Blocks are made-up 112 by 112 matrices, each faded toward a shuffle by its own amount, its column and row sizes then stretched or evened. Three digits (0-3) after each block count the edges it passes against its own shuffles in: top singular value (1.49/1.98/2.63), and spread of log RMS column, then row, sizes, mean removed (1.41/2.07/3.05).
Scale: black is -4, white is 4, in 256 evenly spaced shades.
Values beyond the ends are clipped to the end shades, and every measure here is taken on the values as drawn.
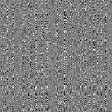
3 3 0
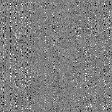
1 3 1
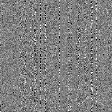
2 3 0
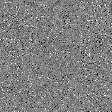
0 1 1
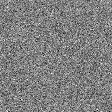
0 0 1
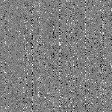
2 3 0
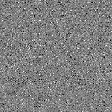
2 0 1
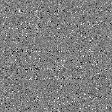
0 2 2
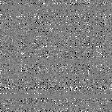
0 2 3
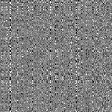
3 3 1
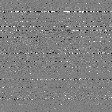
2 0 3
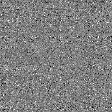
0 1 2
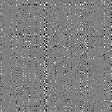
3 3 2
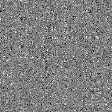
1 2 1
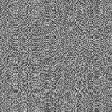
3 2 0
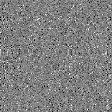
2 1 0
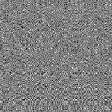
3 1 2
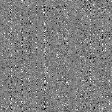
1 3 1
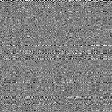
3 0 3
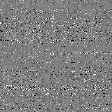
0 1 3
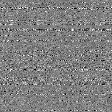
2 0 3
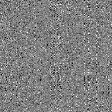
2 2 0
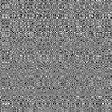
3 0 3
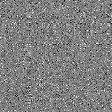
2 0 1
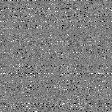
1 1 3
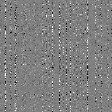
2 3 1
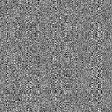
3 3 0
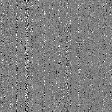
1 3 0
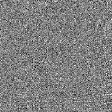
2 2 1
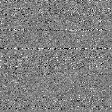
1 1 3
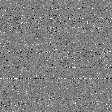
1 0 2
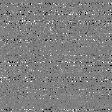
1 1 3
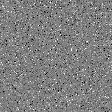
1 0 0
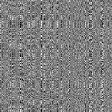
3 3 0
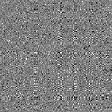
3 2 2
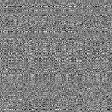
3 0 3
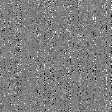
1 3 0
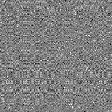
3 0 2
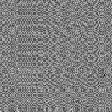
3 1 0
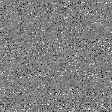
1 0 2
